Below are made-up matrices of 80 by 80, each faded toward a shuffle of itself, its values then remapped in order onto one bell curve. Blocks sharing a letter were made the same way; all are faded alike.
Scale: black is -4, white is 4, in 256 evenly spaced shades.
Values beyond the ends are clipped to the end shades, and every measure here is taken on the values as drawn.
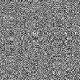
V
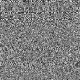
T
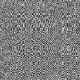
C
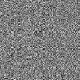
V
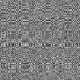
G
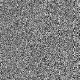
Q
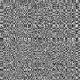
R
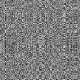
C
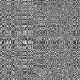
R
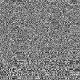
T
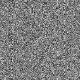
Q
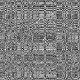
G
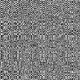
C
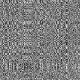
C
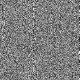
Q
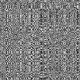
C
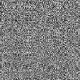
V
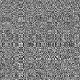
C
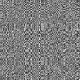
C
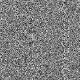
Q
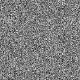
Q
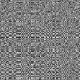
G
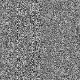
Q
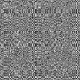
R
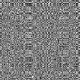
R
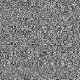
T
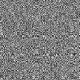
V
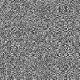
V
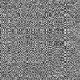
C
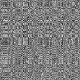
R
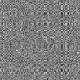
R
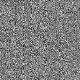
Q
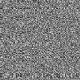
V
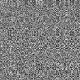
V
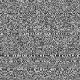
T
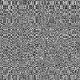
R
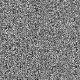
Q
